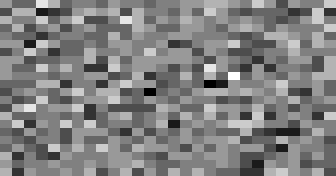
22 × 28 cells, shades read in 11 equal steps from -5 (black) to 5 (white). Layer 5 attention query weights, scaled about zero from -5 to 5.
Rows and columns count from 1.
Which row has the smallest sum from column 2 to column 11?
5
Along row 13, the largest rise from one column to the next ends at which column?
4
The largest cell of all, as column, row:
20, 10
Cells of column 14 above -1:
14
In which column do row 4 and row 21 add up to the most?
12
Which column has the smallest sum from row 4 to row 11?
9
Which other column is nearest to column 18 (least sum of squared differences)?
19
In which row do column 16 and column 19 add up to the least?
11
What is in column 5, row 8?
-1
